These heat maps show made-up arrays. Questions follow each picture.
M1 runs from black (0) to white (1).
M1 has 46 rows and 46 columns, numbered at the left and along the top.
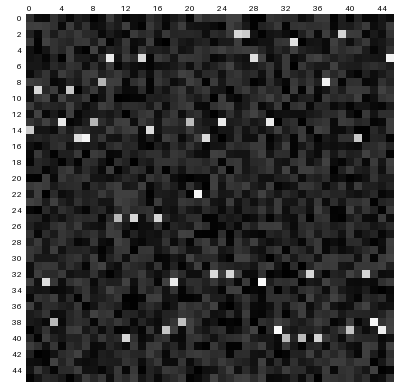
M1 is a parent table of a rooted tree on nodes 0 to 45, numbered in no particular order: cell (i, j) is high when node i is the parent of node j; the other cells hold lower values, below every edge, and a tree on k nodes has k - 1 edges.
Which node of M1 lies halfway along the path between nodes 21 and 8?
14
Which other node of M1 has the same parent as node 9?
37
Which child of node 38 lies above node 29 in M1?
3
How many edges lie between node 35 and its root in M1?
7
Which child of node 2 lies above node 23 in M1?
39
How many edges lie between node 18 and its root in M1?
3
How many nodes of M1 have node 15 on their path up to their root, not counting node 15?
5
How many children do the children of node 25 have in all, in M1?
5
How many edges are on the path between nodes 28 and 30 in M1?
5
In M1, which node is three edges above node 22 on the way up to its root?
5
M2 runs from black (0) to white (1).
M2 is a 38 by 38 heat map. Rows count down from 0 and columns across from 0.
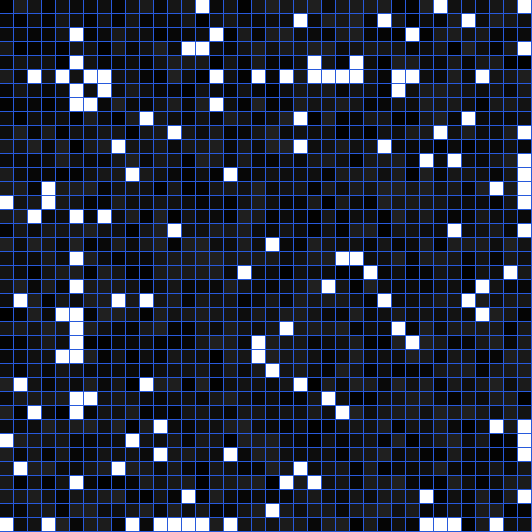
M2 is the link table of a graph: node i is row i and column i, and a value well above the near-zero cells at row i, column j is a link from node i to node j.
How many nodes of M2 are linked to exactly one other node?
3
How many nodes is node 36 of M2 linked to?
1
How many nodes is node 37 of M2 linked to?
12
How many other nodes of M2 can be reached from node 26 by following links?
3
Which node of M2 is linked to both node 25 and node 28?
node 5
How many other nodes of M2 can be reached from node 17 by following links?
3
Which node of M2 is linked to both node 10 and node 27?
node 21
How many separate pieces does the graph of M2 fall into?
4
